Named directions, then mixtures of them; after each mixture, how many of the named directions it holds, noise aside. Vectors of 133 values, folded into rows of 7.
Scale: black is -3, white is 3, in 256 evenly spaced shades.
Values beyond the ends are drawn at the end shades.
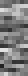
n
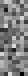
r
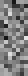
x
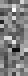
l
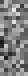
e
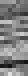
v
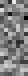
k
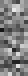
four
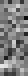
three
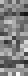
three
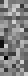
one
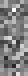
three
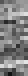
one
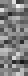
four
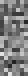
four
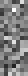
three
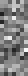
four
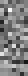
four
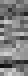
one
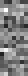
two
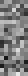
two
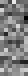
two
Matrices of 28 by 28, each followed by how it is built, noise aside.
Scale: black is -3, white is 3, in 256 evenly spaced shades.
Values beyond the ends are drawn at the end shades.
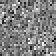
block diagonal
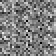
repeating rows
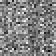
blocks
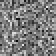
repeating rows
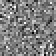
block diagonal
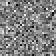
repeating rows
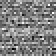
blocks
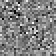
block diagonal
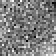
smooth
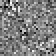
block diagonal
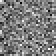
repeating rows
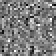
low rank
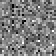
uneven columns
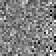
uneven columns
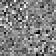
block diagonal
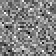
Toeplitz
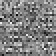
blocks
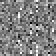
uneven columns
